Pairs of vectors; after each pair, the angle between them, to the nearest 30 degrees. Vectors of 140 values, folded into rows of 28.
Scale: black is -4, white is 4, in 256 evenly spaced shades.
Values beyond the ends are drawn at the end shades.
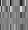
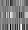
90 degrees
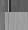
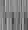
120 degrees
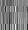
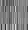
30 degrees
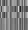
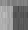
90 degrees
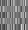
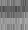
120 degrees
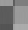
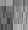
30 degrees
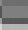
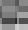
30 degrees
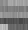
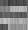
150 degrees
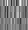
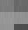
90 degrees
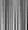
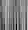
150 degrees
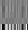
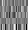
120 degrees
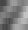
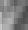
150 degrees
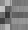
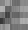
30 degrees
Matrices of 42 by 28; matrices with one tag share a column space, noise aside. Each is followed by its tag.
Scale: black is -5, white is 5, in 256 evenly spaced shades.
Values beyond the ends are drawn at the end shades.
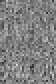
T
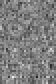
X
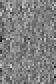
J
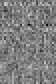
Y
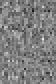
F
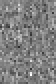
F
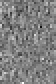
F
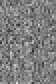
Y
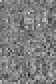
T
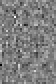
Y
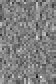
X
